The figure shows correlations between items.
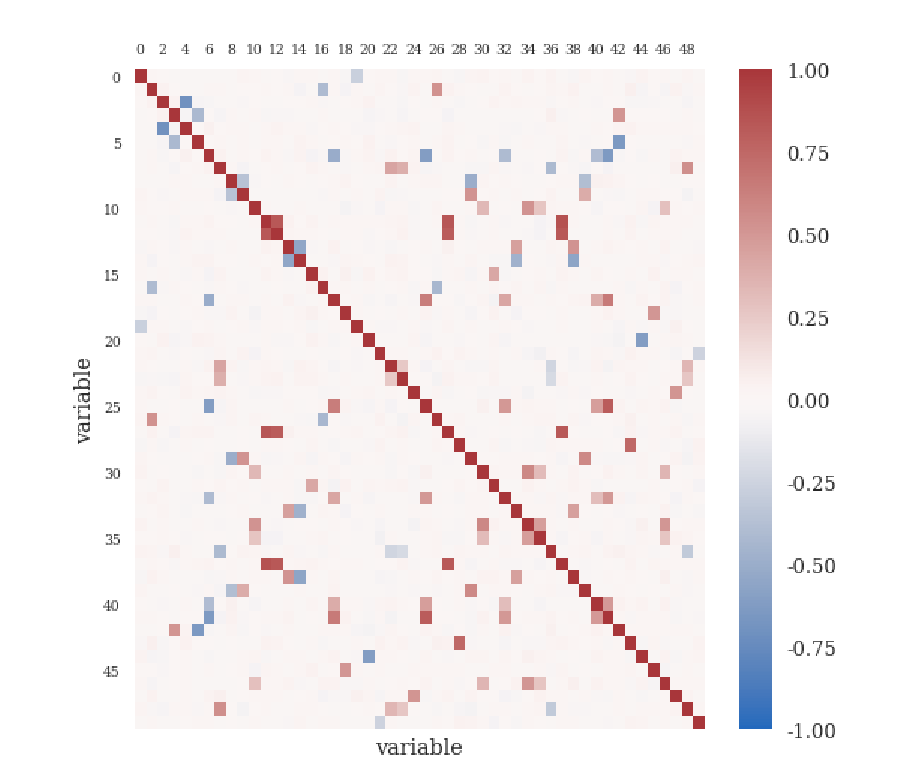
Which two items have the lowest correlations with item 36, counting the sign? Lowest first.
7, 48
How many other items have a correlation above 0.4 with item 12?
3
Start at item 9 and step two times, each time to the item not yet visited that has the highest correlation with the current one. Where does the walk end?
39
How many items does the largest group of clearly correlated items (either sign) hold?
6
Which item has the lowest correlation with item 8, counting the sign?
29
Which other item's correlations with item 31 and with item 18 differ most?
45
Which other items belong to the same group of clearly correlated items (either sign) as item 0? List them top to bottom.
19
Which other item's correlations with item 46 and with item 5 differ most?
42
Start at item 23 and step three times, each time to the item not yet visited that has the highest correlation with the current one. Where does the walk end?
22
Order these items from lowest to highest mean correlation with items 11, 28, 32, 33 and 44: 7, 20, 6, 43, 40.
20, 6, 7, 40, 43
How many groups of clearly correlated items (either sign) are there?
16
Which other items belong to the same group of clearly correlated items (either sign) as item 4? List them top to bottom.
2
